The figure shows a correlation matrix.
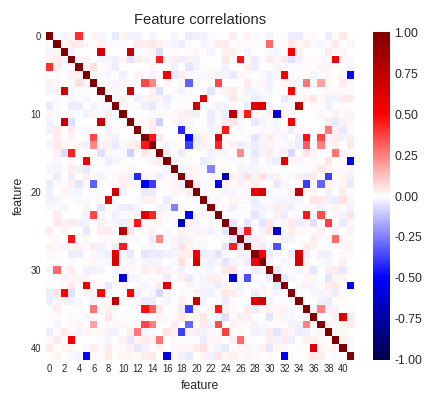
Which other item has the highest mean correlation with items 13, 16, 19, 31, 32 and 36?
5
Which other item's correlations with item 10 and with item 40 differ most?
25
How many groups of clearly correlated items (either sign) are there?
12
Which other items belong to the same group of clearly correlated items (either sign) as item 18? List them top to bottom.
12, 24, 38
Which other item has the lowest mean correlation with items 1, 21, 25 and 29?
31
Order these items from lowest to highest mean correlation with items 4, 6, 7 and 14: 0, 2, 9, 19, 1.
19, 9, 1, 0, 2
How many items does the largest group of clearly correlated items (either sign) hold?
7
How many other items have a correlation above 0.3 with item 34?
4
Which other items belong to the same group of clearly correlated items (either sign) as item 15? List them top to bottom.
3, 26, 39
